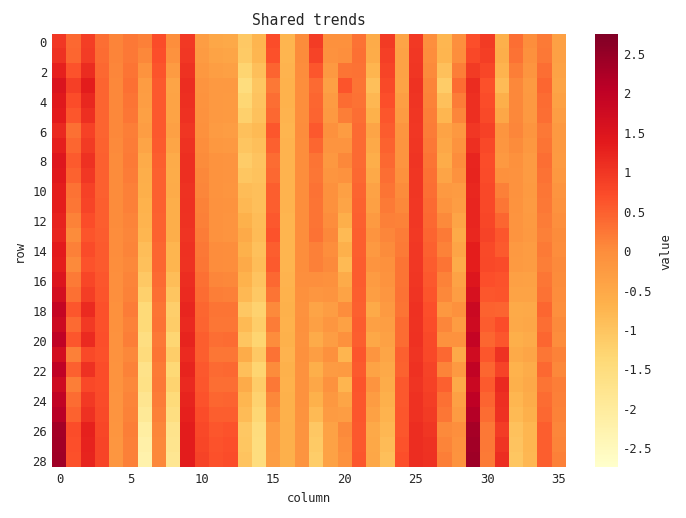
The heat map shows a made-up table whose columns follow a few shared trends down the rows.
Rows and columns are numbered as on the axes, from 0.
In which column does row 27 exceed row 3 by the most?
31
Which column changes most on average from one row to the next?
20
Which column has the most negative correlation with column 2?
19
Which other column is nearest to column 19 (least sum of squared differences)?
17
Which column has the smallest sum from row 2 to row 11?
13
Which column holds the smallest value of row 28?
6
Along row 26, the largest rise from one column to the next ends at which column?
9
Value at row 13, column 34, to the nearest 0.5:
0
